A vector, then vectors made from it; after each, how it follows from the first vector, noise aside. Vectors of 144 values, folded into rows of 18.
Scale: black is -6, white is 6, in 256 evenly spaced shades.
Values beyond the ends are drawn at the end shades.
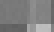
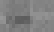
wrapped around, negated, shrunk.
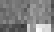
scaled up.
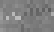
wrapped around, partly zeroed.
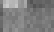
reversed.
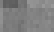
reversed, negated, shrunk.
